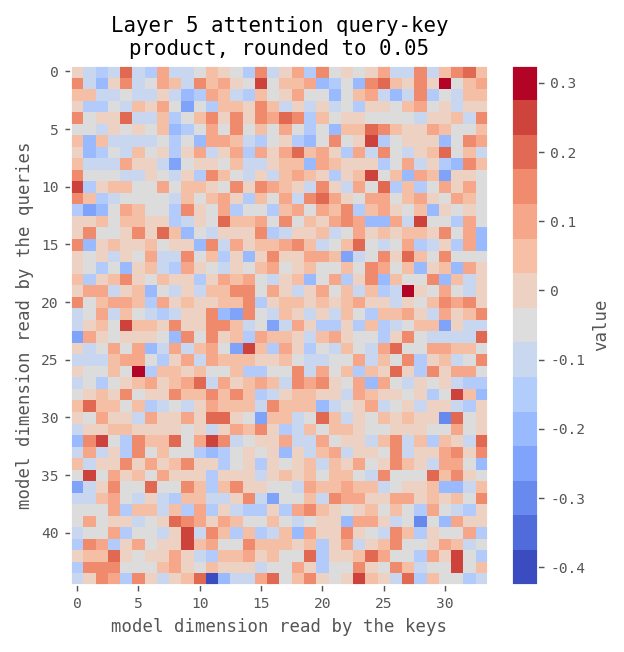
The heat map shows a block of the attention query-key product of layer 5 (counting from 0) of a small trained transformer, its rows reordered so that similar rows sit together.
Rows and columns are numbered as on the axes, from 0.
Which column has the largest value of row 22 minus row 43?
4
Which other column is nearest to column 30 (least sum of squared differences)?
25
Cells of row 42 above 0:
14
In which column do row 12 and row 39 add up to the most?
9
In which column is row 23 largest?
33
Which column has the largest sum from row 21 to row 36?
5
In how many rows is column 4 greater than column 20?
19
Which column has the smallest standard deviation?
7
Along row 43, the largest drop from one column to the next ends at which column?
32
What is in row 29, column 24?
0.1
